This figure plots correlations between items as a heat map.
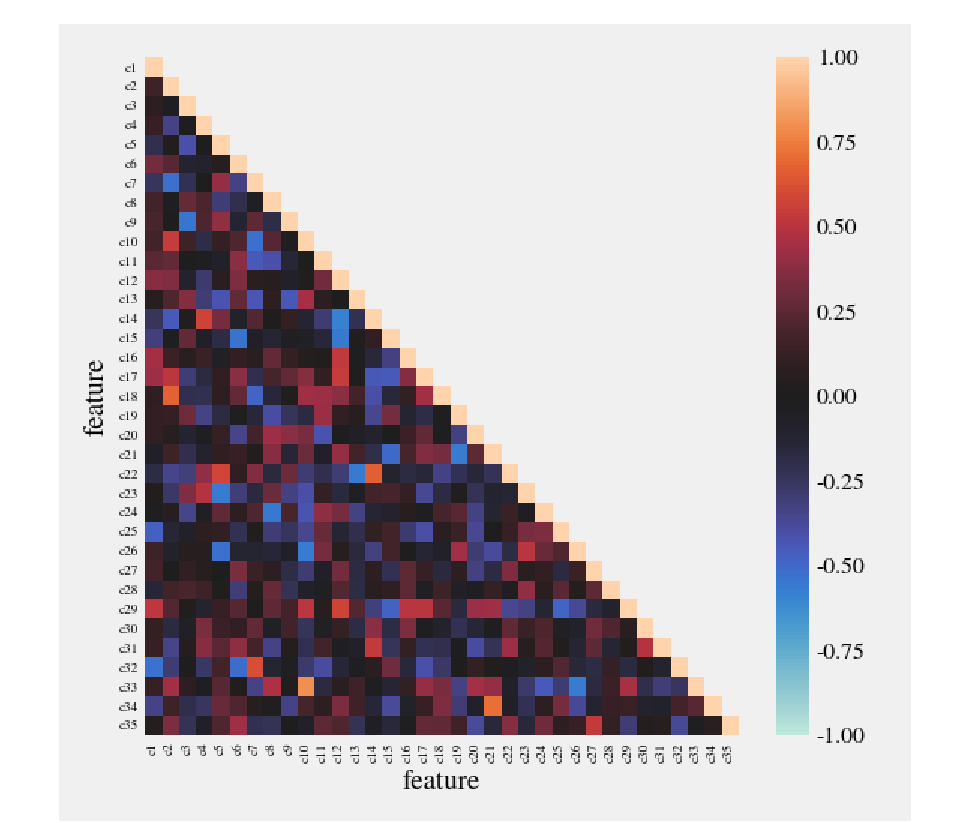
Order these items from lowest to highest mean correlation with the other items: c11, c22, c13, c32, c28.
c32, c13, c22, c11, c28
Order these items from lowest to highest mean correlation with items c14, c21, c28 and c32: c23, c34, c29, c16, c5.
c29, c16, c23, c5, c34
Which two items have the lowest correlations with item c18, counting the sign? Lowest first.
c7, c14
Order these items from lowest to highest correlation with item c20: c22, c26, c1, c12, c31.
c31, c26, c22, c12, c1
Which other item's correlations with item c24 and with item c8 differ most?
c33
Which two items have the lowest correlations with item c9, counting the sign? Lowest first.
c3, c13
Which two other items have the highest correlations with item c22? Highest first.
c14, c5
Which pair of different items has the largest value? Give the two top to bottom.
c10, c33
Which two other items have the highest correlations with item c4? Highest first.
c14, c23
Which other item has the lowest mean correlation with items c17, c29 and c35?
c15
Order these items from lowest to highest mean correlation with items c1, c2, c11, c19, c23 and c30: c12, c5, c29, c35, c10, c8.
c5, c8, c10, c29, c35, c12
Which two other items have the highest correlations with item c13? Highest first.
c10, c3
